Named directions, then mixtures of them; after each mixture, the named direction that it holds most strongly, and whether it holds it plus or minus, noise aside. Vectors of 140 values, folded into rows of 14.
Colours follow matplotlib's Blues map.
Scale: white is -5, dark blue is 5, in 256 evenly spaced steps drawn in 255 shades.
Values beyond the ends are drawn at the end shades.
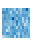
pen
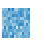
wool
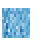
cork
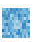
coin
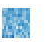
wool, plus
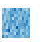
cork, minus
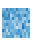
coin, plus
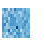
cork, minus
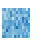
pen, minus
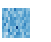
cork, minus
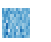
cork, plus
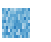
coin, minus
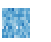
wool, plus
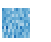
wool, minus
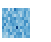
wool, minus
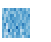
cork, minus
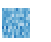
wool, minus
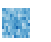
coin, minus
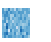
cork, plus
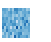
wool, minus
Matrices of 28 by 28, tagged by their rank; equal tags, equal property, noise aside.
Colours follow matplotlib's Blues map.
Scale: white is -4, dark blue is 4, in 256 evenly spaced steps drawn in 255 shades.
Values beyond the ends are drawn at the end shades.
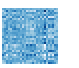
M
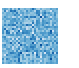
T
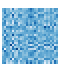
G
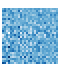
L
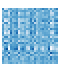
M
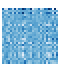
M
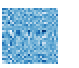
G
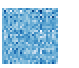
L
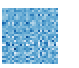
G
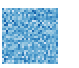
T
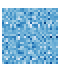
G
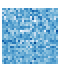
L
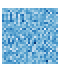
T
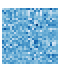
L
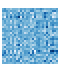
L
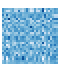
G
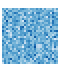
T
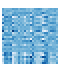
M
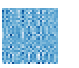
M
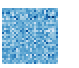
L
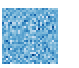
T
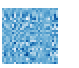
G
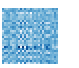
G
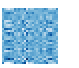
M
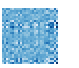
M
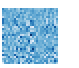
L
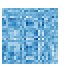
G
